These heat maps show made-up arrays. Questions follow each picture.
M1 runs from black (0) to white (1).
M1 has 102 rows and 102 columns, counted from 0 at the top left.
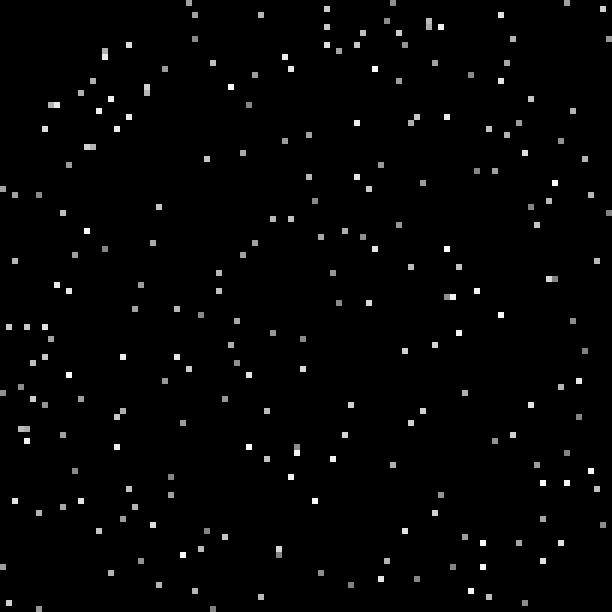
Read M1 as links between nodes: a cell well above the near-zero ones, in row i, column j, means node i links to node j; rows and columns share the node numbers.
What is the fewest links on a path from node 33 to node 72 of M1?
7
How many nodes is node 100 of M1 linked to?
2
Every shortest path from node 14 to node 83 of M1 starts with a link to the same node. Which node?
node 24
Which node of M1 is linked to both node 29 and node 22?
node 51
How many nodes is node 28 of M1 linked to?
2
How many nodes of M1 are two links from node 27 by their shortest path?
3
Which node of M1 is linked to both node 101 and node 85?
node 6
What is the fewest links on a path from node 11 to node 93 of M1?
7
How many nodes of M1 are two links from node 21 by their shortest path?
6
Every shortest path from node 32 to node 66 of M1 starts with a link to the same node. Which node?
node 2
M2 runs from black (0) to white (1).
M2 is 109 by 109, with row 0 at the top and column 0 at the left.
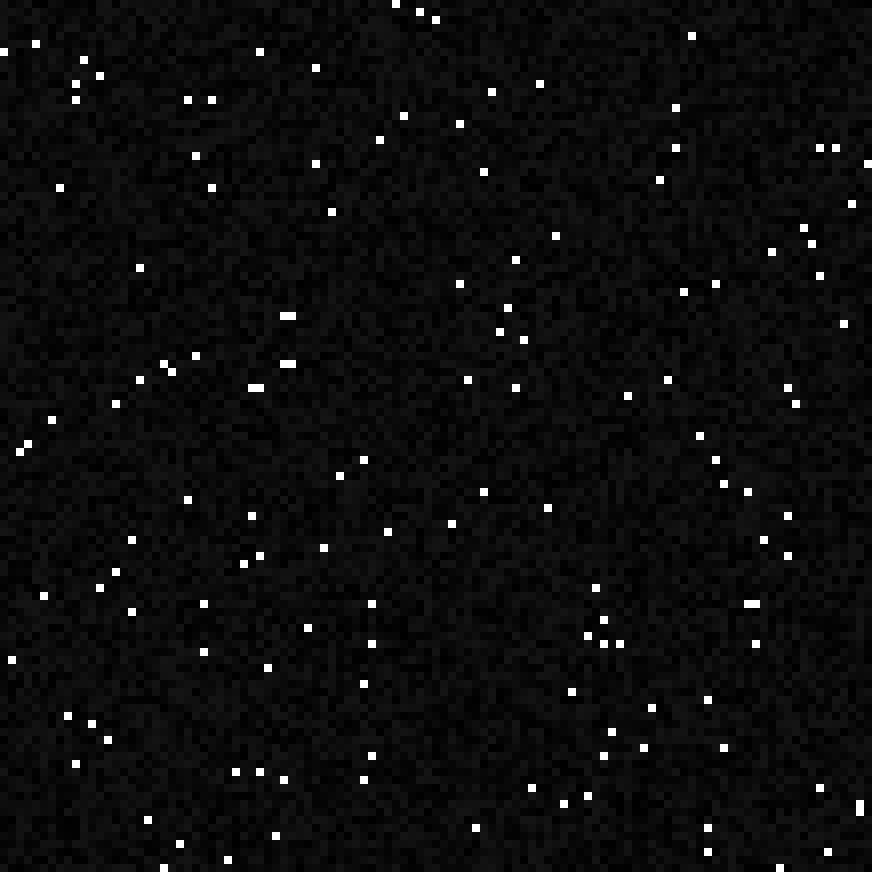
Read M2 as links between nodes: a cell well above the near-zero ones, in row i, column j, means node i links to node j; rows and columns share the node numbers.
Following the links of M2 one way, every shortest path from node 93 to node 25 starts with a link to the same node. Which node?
node 80
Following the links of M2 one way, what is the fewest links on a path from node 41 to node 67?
5
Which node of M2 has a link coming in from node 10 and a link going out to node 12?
node 9
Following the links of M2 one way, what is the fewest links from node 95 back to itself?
7
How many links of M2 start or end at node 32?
5
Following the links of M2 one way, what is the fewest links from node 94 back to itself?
2
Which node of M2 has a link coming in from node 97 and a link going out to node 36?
node 45
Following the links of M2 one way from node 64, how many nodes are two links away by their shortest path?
3
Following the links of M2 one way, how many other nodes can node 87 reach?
11
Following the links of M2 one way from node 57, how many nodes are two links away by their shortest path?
4
